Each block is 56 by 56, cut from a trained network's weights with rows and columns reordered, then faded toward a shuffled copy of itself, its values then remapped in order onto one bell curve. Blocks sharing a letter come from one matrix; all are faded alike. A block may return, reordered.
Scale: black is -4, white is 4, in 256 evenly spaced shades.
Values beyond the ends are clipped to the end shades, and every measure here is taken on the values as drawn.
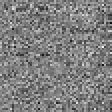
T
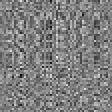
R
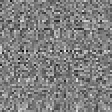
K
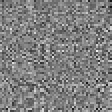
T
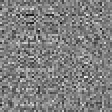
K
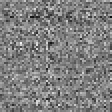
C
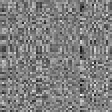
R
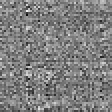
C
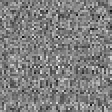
T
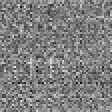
C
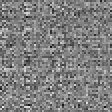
C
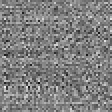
C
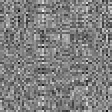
R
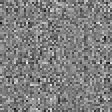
T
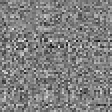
K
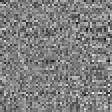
T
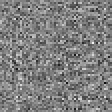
T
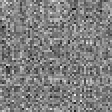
R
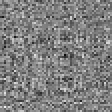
T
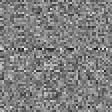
K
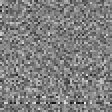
K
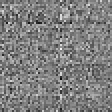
C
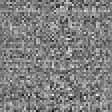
C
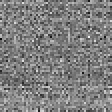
C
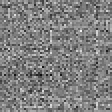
C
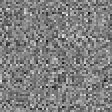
T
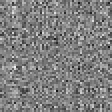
T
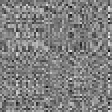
R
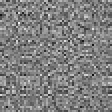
R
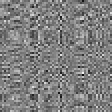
R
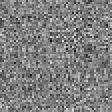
T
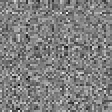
T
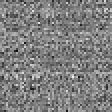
C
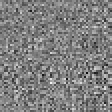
T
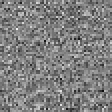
T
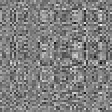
R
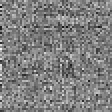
C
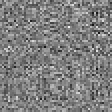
T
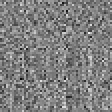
T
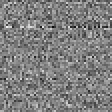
K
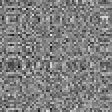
R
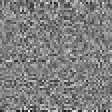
K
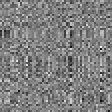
R
